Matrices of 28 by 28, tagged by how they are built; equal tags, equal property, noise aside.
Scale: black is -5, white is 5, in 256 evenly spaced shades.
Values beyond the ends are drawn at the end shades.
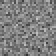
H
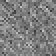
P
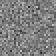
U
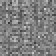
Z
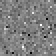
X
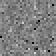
X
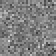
U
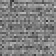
Z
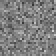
Z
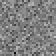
U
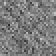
P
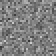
U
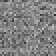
Z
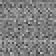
H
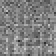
Z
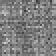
Z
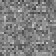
Z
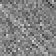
P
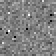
X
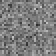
Z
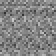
H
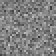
U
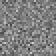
H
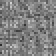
Z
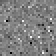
X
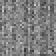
Z
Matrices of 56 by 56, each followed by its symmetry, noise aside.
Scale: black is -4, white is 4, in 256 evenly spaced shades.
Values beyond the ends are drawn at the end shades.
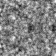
mirrored top to bottom.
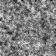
antisymmetric.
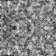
mirrored top to bottom.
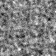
antisymmetric.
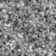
symmetric across the other diagonal.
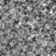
symmetric across the other diagonal.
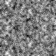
mirrored top to bottom.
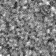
symmetric across the other diagonal.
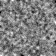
antisymmetric.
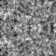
mirrored top to bottom.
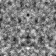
mirrored left to right.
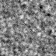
symmetric across the other diagonal.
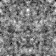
mirrored left to right.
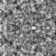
mirrored top to bottom.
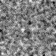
antisymmetric.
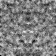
mirrored left to right.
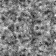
mirrored top to bottom.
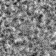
antisymmetric.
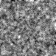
symmetric across the other diagonal.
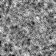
symmetric across the other diagonal.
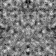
mirrored left to right.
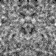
mirrored left to right.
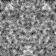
mirrored left to right.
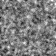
symmetric across the other diagonal.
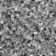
antisymmetric.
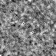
symmetric across the other diagonal.
